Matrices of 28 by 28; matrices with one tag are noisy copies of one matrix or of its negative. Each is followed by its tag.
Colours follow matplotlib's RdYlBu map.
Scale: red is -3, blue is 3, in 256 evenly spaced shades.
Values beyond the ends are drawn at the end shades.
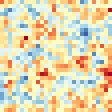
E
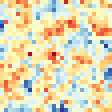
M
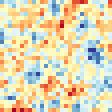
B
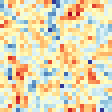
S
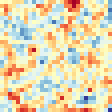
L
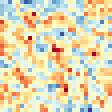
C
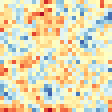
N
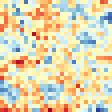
N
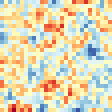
B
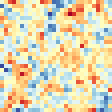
S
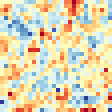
L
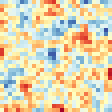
M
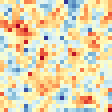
L
